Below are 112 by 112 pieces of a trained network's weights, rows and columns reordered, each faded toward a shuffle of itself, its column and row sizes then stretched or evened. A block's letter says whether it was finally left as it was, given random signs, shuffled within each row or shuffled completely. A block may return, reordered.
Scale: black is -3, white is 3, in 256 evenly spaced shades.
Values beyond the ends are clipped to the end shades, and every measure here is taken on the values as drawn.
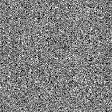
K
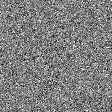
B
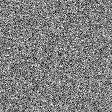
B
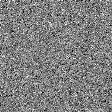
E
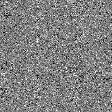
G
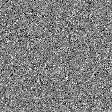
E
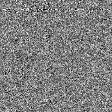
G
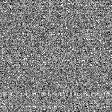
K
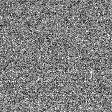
E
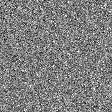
B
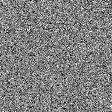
E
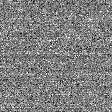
E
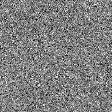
G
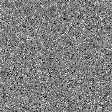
E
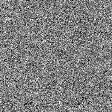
G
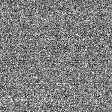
E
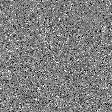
E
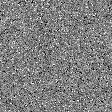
B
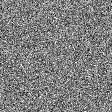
B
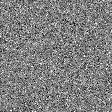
B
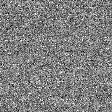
E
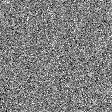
B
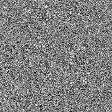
G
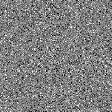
K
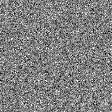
G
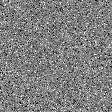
B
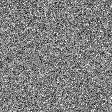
B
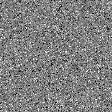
G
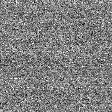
E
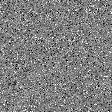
E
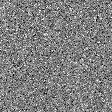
B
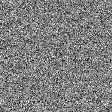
E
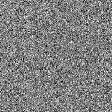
K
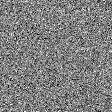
E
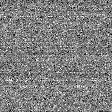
E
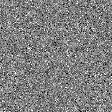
K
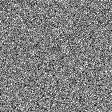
B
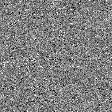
G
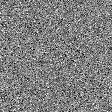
B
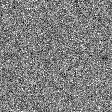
B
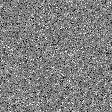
B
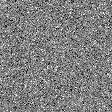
B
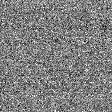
E
